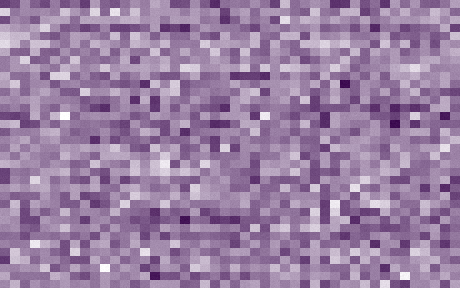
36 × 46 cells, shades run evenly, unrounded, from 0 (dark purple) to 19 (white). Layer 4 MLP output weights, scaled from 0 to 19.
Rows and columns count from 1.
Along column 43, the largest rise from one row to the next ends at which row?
31
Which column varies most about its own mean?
16
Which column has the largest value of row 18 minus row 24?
45
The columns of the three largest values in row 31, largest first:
4, 18, 5
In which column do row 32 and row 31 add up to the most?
8
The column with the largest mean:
2
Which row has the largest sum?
9
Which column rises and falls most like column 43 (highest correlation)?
34
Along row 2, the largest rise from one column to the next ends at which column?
12
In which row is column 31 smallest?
33
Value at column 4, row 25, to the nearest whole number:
7
